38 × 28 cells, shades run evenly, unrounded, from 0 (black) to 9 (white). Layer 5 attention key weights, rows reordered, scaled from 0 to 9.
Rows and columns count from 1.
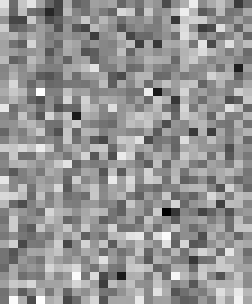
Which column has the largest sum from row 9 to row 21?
21
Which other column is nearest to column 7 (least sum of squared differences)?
6
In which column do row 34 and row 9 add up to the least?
27
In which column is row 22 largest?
17
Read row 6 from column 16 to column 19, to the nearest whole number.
2 6 2 6
